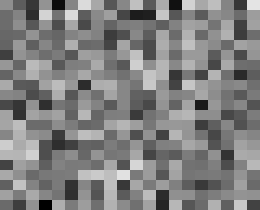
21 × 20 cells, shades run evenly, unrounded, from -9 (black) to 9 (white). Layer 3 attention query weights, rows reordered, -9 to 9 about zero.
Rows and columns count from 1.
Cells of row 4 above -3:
17
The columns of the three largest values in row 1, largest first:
20, 7, 15
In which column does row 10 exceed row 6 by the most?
1
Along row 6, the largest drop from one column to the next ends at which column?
12
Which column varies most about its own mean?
11
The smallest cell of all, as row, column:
21, 4
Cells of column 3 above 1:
11
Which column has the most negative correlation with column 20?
5
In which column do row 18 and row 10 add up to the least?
3
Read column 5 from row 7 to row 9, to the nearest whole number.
-3 0 4
